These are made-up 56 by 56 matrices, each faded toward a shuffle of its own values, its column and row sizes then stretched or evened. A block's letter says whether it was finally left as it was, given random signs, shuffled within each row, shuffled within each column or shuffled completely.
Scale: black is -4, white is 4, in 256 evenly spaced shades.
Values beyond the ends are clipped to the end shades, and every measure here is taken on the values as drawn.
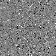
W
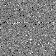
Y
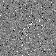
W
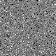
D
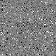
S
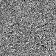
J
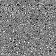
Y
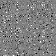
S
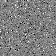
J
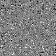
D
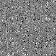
S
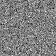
J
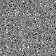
D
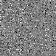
D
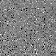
S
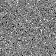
J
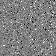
W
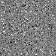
D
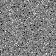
J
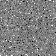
Y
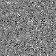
S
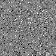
D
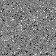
D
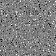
S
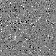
S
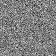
J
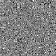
S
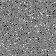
J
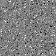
D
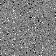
W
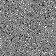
J
